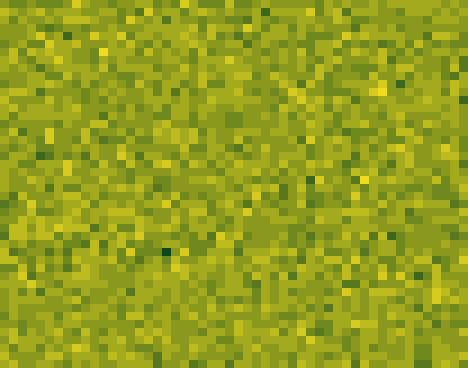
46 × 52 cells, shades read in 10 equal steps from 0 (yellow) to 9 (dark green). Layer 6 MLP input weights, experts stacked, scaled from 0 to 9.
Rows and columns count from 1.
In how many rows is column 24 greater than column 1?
15
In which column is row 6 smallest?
6
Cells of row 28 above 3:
22
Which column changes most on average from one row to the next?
40
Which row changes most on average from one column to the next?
32
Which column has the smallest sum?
9
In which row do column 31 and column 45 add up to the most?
11
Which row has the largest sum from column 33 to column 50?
30
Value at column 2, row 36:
3
